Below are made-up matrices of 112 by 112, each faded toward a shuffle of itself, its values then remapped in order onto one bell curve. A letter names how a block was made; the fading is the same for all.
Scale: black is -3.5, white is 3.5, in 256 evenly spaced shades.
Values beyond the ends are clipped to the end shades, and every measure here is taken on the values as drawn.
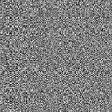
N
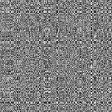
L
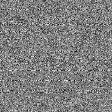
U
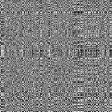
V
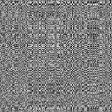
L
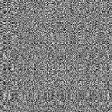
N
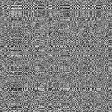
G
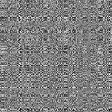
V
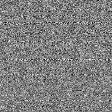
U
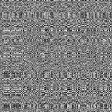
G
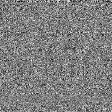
U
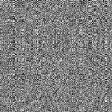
N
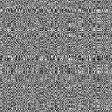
V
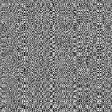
V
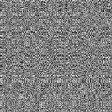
N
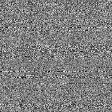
U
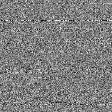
U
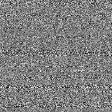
U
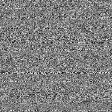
U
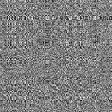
N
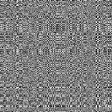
L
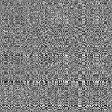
G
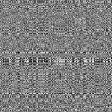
G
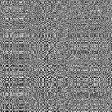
L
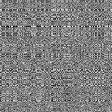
G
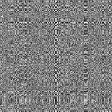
L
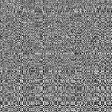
V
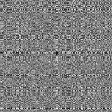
G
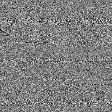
U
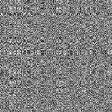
N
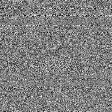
U
